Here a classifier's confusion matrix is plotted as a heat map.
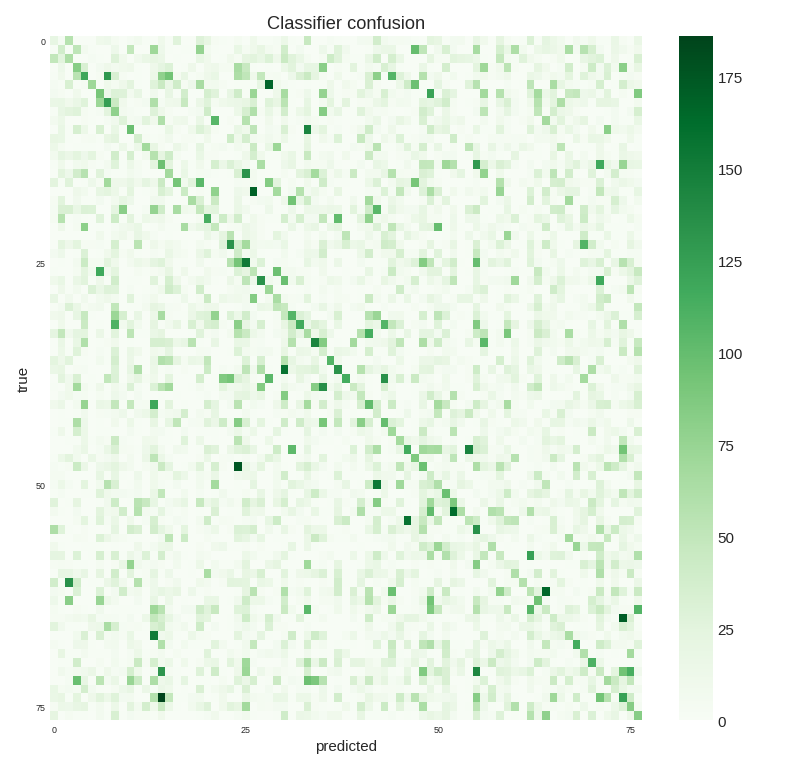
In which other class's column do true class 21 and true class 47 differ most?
50
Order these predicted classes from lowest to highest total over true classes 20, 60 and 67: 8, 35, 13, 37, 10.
10, 8, 35, 37, 13
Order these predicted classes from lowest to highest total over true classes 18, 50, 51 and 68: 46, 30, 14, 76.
46, 30, 76, 14
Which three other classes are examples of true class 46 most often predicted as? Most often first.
54, 31, 74
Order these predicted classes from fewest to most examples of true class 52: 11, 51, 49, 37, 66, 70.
66, 37, 51, 70, 11, 49
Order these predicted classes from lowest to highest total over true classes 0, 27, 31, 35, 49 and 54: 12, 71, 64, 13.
12, 64, 13, 71
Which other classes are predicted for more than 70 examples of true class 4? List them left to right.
7, 14, 15, 42, 44
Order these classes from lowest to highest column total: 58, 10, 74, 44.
10, 58, 44, 74
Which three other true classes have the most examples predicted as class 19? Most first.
16, 1, 5
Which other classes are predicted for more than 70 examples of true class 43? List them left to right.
24, 35, 40
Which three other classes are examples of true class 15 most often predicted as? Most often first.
25, 56, 34
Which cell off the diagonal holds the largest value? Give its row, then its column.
74, 14
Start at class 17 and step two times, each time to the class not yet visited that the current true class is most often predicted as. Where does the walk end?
6
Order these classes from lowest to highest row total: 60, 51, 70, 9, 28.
28, 9, 51, 60, 70
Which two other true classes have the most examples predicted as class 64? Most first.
62, 76
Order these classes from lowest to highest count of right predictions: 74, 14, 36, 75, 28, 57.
57, 28, 75, 14, 36, 74
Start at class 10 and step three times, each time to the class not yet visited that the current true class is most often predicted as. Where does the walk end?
13
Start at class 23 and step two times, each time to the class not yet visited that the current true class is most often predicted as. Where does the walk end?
75
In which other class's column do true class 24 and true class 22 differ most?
59
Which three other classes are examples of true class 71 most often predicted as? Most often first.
55, 14, 75
